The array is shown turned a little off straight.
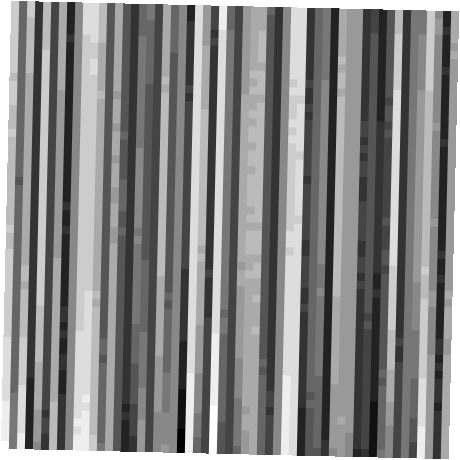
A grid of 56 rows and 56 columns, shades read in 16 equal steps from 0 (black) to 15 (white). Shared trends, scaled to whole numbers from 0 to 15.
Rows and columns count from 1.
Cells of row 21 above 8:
24
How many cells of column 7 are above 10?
6
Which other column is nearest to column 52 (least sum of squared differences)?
40
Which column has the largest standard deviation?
49
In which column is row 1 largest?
27
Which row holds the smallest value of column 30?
56
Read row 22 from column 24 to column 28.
13 11 3 13 7
